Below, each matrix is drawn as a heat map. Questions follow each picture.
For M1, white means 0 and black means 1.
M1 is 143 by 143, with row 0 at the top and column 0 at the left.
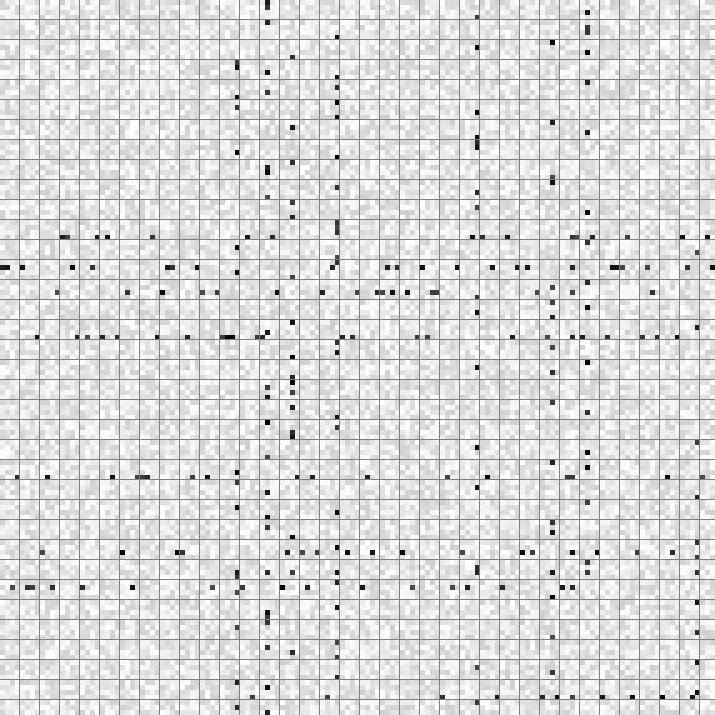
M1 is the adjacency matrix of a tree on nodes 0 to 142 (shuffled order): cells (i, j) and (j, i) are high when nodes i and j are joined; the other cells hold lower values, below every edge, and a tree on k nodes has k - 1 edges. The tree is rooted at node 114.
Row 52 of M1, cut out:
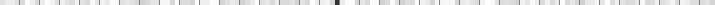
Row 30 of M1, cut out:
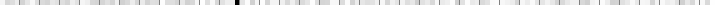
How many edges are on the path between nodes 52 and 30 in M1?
4
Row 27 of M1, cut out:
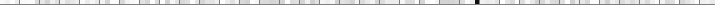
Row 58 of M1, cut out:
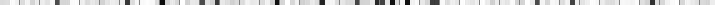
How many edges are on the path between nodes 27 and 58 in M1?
3
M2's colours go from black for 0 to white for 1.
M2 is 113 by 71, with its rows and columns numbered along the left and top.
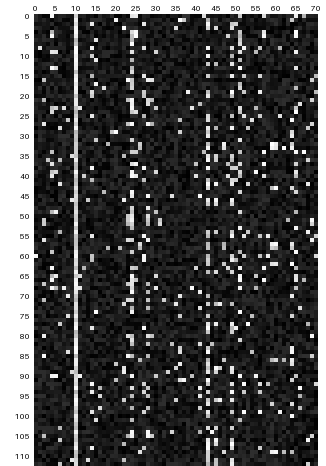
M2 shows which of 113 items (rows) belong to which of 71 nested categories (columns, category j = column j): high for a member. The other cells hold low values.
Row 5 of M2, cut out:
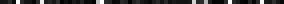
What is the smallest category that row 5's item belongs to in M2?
48
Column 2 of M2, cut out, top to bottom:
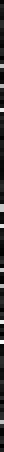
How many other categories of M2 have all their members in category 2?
5
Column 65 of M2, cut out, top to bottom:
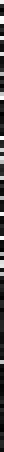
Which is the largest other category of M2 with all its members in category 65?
4
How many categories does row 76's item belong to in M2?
1
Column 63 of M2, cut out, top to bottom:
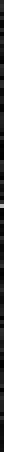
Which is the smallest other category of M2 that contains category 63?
31
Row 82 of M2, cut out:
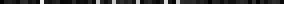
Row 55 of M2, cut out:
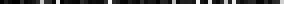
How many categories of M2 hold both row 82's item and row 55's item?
1
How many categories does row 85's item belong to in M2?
6
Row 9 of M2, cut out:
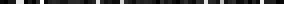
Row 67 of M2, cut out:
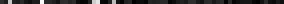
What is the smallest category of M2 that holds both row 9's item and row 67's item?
24
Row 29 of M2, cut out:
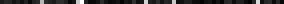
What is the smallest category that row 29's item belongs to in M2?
19
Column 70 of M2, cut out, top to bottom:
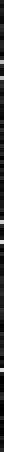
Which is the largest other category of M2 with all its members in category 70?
58
